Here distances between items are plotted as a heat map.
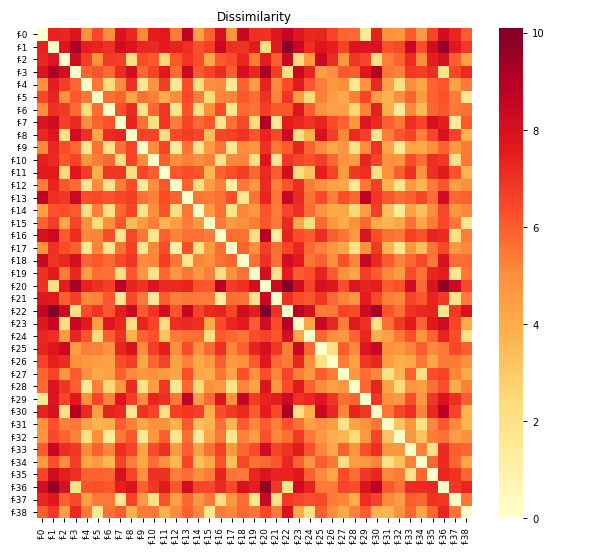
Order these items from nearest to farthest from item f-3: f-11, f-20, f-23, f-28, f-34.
f-28, f-34, f-11, f-23, f-20
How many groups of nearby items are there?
11
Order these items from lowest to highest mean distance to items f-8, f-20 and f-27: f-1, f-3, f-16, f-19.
f-1, f-19, f-16, f-3
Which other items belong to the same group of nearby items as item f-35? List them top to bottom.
f-33
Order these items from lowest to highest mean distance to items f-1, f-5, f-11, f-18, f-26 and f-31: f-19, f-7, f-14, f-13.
f-14, f-13, f-19, f-7
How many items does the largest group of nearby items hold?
8
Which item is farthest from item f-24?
f-22
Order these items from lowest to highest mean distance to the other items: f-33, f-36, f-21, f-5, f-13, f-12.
f-12, f-5, f-21, f-33, f-13, f-36
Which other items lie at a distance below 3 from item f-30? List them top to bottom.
f-2, f-8, f-11, f-23
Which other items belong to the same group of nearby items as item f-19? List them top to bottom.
f-7, f-10, f-16, f-21, f-37
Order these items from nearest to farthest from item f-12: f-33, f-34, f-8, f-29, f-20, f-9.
f-9, f-34, f-33, f-29, f-8, f-20
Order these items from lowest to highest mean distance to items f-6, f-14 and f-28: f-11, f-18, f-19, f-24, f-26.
f-26, f-19, f-18, f-24, f-11
